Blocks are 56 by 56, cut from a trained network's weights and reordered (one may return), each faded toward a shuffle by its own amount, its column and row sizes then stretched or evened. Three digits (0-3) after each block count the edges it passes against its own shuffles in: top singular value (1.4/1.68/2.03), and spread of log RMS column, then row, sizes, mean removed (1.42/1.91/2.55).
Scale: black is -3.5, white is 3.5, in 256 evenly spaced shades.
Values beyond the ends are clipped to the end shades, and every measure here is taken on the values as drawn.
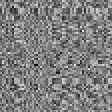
3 1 2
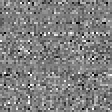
2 1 3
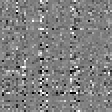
2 3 3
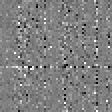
1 3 0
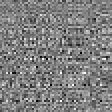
3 0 3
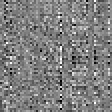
3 3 1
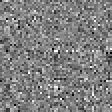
1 1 1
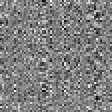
3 3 0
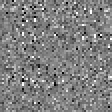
0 2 1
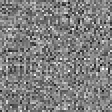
2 0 1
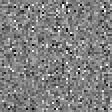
0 2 1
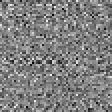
3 0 2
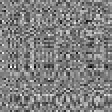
3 1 3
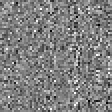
1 2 0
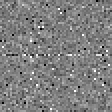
0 0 0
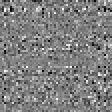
2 2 3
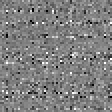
1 2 3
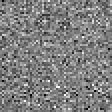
2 0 1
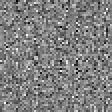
2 2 0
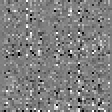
0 3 2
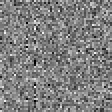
0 2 0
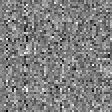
2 2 1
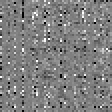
0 3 2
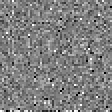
1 0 0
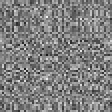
3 0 1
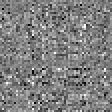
2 2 2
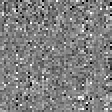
1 2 1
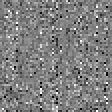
0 3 0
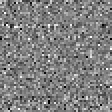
0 1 2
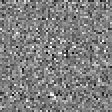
0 0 2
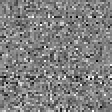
0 0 3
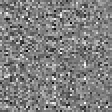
2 2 1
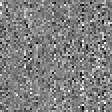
0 3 0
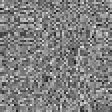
3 0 1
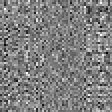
3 3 0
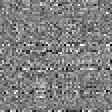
2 0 3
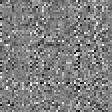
2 3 2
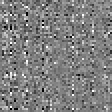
1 3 1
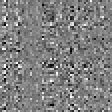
3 3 2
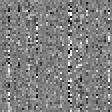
1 3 0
